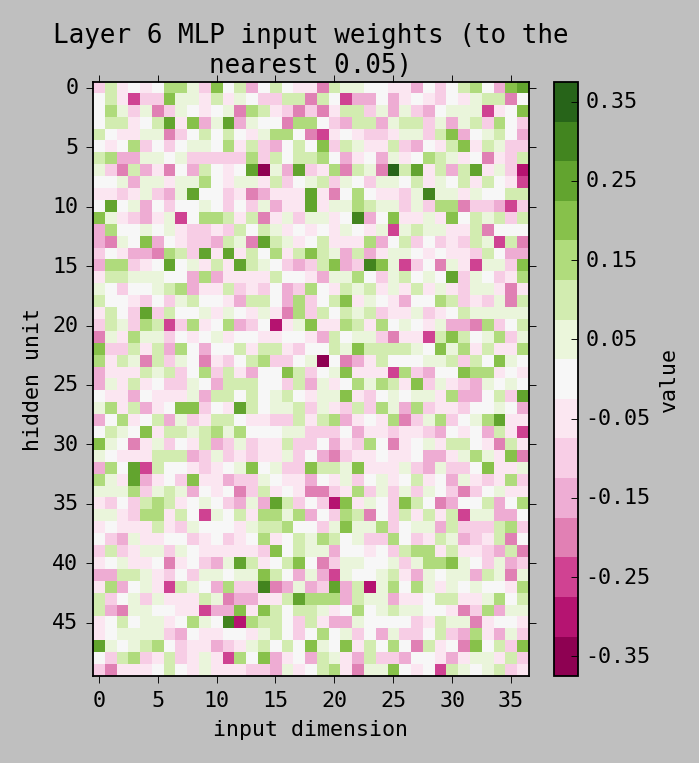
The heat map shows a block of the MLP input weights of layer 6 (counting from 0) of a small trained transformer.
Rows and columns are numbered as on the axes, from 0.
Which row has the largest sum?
22
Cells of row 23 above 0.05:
9
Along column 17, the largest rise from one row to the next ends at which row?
3
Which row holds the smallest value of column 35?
10
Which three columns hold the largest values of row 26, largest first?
36, 21, 30
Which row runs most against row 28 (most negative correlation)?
35
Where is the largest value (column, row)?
25, 7
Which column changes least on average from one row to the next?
5
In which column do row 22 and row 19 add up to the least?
16
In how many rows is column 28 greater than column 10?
19
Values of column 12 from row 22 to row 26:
0.1 0 -0.05 0.1 0
